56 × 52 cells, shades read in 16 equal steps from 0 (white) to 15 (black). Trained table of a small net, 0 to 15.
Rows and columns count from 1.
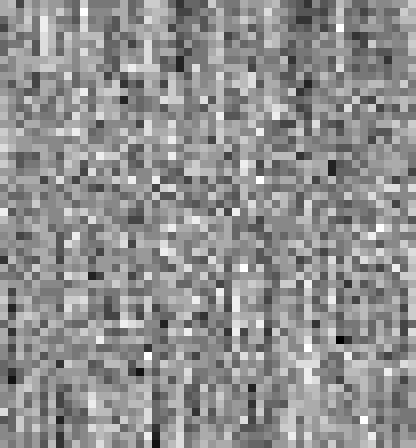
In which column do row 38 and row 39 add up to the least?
30
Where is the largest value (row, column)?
43, 43
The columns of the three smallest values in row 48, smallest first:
39, 40, 24
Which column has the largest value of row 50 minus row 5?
6
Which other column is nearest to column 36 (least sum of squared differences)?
5
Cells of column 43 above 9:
12
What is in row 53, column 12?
7
